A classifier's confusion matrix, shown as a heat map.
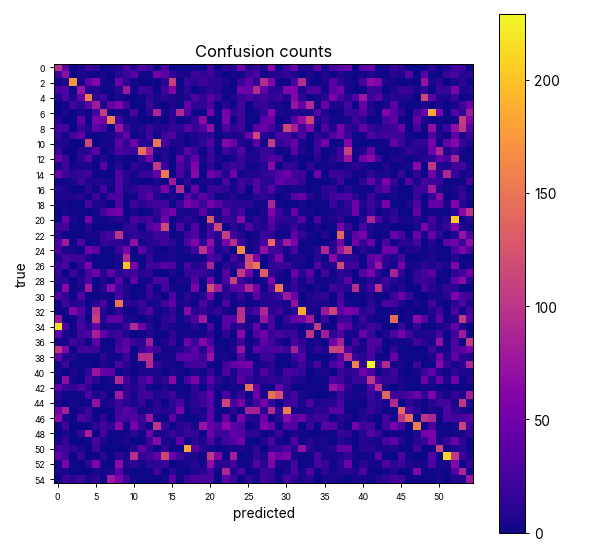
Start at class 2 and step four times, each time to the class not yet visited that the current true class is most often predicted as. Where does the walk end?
23
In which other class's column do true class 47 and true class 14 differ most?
53
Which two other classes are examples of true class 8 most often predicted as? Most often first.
30, 53
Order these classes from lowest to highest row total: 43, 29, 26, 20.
20, 43, 29, 26
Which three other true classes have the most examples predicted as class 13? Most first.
10, 47, 6
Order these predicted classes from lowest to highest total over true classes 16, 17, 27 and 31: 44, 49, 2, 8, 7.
2, 7, 44, 49, 8
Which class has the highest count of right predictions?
51
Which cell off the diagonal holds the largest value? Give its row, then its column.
39, 41
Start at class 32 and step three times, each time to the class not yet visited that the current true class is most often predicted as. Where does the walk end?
7
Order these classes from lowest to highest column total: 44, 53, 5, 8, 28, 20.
44, 5, 53, 8, 28, 20
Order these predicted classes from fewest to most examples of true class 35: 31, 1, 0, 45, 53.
1, 31, 0, 45, 53
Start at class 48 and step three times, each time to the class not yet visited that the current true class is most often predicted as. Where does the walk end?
5
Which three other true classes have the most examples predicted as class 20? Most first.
29, 51, 26
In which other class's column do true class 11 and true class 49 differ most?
38
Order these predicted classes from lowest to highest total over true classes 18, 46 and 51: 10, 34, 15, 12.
34, 15, 12, 10
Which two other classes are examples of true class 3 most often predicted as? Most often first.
26, 9
